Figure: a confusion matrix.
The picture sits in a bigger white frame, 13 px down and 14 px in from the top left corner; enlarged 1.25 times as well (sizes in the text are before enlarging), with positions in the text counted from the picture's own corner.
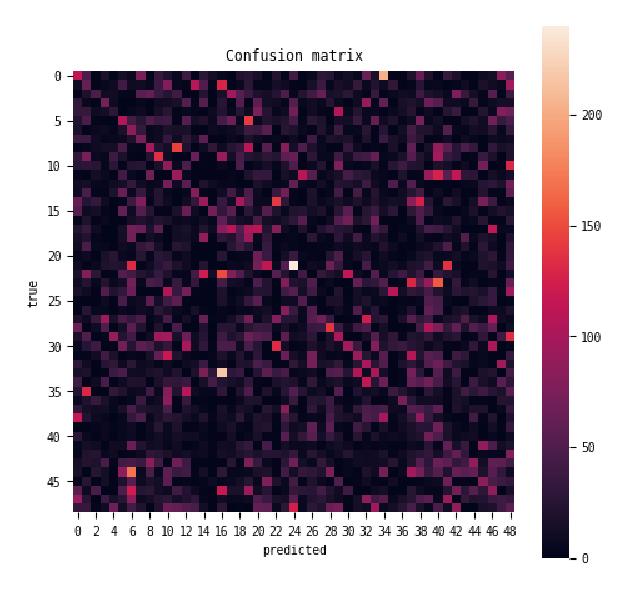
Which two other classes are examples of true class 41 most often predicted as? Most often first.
45, 6
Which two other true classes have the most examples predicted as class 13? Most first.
1, 9
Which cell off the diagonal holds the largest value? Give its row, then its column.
21, 24
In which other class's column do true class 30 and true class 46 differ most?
22
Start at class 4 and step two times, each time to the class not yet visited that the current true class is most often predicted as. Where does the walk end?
48
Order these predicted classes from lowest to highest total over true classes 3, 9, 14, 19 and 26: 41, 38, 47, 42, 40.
47, 42, 41, 38, 40
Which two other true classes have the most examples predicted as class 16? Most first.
33, 22
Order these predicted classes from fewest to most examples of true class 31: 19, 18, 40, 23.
19, 18, 40, 23
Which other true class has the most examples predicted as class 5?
44
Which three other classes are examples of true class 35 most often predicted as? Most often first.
1, 12, 10
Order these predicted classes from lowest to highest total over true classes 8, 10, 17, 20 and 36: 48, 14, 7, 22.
14, 22, 7, 48
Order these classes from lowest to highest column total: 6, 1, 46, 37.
1, 46, 37, 6
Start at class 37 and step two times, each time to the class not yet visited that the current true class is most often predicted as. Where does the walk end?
40
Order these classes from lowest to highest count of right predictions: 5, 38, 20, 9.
20, 38, 5, 9
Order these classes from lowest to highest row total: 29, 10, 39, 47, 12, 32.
39, 12, 10, 32, 47, 29
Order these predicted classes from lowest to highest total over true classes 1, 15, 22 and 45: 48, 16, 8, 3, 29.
3, 8, 29, 48, 16
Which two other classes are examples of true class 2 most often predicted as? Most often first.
17, 42
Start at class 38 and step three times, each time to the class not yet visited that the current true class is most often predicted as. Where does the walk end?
32
